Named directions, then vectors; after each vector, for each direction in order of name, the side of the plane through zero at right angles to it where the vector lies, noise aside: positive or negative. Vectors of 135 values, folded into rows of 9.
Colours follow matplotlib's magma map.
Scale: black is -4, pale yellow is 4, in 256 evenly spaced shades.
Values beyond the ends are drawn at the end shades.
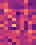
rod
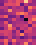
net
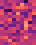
negative, negative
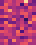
positive, positive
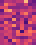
positive, positive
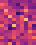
negative, positive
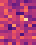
negative, positive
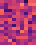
negative, negative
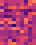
negative, negative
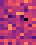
positive, negative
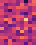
negative, negative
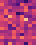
negative, positive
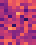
positive, negative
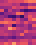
positive, negative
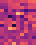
positive, negative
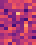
positive, negative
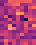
positive, negative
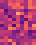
positive, negative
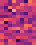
negative, negative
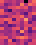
negative, negative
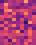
positive, positive
